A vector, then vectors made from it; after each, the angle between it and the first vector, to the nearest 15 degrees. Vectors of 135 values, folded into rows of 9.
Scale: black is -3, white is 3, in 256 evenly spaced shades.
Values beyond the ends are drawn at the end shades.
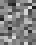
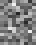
120 degrees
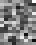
105 degrees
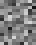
30 degrees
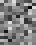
135 degrees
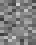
45 degrees
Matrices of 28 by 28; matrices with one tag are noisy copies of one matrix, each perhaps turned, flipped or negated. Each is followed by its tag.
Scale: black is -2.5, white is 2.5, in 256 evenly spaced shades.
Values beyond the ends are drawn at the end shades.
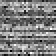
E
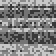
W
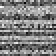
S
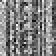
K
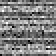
E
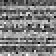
K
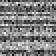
S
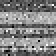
W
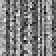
K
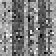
W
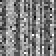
S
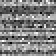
S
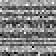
K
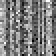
K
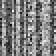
S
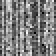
E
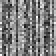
E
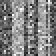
W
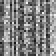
K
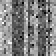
W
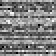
E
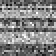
W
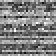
E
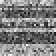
W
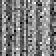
S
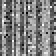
S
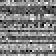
S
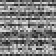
E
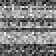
W
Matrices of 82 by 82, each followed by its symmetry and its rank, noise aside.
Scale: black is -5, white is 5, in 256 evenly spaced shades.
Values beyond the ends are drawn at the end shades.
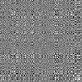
symmetric, rank four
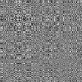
antisymmetric, rank four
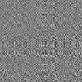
antisymmetric, rank four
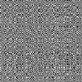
antisymmetric, rank four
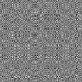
no symmetry, rank four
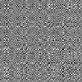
symmetric, rank three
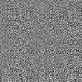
antisymmetric, rank six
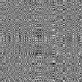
no symmetry, rank four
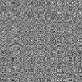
antisymmetric, rank six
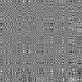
antisymmetric, rank four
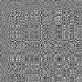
symmetric, rank three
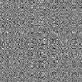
no symmetry, rank six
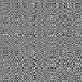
no symmetry, rank three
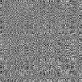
no symmetry, rank six
